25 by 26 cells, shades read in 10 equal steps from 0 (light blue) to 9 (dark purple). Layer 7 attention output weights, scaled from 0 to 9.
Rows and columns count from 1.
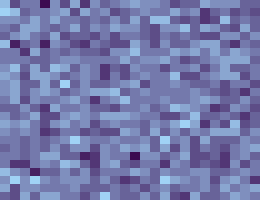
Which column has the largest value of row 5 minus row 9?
7
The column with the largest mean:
10
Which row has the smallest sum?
23
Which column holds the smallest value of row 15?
20
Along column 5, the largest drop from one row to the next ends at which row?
2
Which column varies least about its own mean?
15
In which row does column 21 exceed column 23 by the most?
3
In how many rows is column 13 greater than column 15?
12
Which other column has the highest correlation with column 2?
9
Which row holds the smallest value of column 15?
19
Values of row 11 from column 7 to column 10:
0 5 3 5
